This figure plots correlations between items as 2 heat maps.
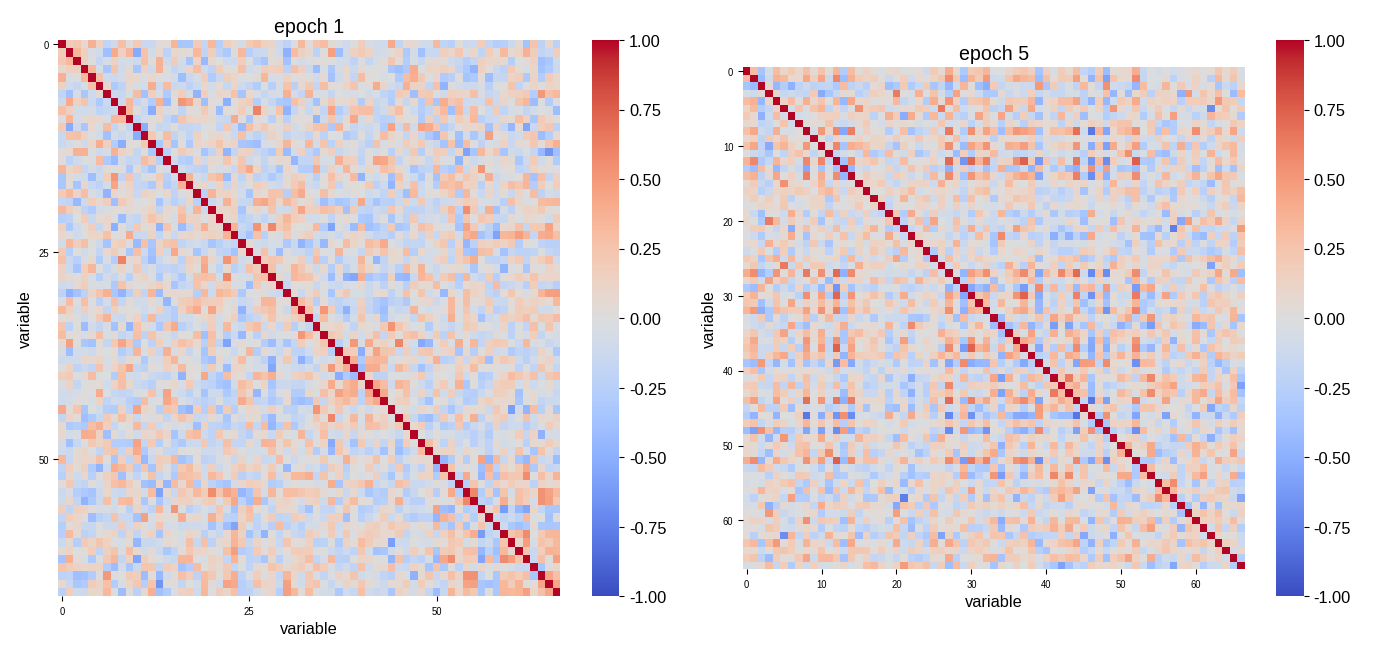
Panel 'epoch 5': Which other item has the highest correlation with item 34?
22
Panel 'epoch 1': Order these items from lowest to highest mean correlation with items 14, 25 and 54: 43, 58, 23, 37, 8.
58, 8, 23, 43, 37
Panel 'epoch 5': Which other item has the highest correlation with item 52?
12
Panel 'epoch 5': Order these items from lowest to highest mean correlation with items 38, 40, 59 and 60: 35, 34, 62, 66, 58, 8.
34, 58, 62, 66, 35, 8
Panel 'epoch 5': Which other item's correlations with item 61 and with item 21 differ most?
57
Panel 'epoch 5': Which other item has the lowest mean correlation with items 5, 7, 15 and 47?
62
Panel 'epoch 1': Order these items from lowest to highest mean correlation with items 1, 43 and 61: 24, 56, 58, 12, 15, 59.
56, 58, 12, 15, 24, 59
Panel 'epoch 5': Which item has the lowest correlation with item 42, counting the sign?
66
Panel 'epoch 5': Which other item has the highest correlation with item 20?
3
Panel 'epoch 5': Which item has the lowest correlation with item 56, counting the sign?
46
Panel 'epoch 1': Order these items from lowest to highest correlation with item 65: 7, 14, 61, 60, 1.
7, 1, 14, 60, 61
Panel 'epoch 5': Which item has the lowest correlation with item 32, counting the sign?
48
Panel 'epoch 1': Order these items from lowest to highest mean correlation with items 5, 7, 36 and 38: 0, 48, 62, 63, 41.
48, 63, 0, 62, 41
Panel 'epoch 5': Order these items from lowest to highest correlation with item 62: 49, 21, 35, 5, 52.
5, 49, 35, 21, 52
